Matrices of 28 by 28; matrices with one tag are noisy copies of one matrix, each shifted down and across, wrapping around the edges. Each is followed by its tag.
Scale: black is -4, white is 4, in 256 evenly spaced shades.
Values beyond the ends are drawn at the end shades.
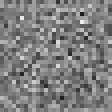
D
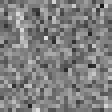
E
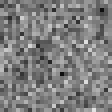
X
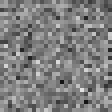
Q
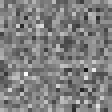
D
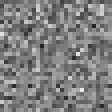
Q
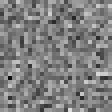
Q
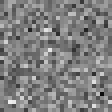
D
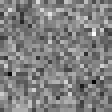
X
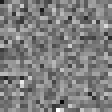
Q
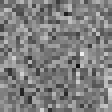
E
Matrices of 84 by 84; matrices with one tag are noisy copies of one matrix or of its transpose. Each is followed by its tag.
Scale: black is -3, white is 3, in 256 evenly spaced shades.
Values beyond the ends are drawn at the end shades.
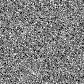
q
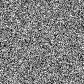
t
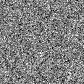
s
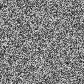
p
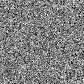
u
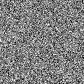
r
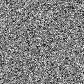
u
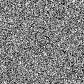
u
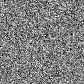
p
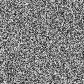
u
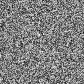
t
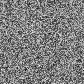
q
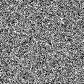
t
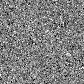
t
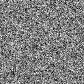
p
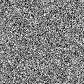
s
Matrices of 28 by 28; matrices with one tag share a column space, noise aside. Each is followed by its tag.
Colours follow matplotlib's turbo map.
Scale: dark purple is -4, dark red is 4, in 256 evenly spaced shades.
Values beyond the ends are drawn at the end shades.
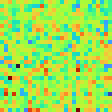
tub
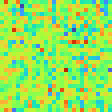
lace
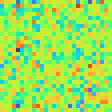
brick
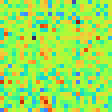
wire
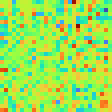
lace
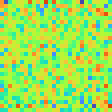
brick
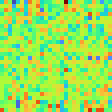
lace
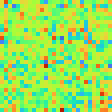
tub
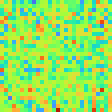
lace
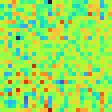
wire
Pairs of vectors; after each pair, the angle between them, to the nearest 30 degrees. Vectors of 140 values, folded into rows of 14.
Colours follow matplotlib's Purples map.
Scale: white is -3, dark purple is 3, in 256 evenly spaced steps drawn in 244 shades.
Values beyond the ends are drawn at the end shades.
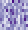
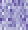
60 degrees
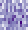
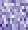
90 degrees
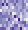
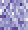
60 degrees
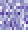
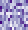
150 degrees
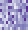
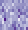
90 degrees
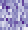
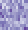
150 degrees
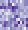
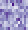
150 degrees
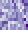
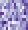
30 degrees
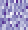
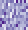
30 degrees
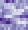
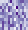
90 degrees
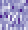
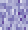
90 degrees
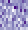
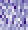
30 degrees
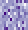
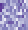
90 degrees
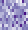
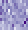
60 degrees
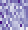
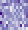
30 degrees
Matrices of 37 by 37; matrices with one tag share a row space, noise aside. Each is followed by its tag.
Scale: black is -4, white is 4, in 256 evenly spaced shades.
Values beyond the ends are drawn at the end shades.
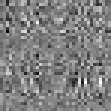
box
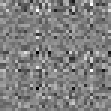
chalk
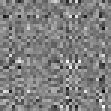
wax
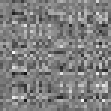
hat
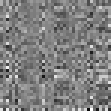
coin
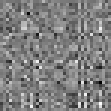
box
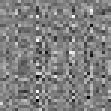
chalk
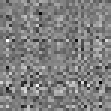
box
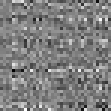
hat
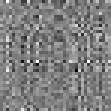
box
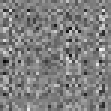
wax
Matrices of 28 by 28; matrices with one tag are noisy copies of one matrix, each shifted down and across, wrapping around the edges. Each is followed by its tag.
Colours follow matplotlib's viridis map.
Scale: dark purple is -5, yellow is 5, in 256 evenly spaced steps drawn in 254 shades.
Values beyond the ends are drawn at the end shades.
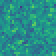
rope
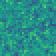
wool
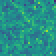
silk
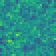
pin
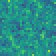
silk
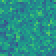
rope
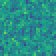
wool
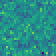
pin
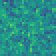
silk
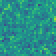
wool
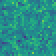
silk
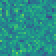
pin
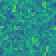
rope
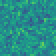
wool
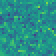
wool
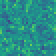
silk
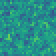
wool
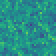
silk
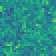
rope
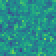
wool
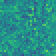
pin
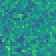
rope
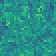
rope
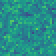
pin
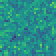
pin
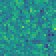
rope
